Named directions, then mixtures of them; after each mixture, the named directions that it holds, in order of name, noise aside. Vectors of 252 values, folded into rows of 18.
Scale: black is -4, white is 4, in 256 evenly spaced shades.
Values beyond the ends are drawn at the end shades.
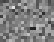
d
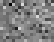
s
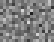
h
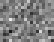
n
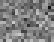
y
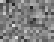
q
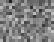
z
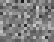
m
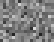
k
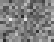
n, z.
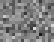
k, y.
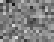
q.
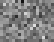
k, m, s.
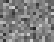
d, k, y.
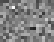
d.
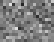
s.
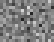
h.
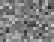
k, y, z.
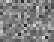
m.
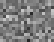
h, z.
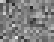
q.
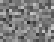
h, q.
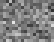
s, y.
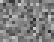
k, q.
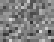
n.
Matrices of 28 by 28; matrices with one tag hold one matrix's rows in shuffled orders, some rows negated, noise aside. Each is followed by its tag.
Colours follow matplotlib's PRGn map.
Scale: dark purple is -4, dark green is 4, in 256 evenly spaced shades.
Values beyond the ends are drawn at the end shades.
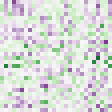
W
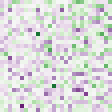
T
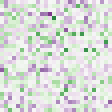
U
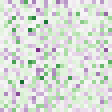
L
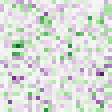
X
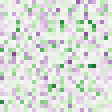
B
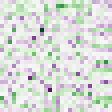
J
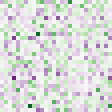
L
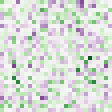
B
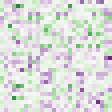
X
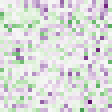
W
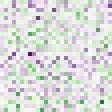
L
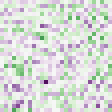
W
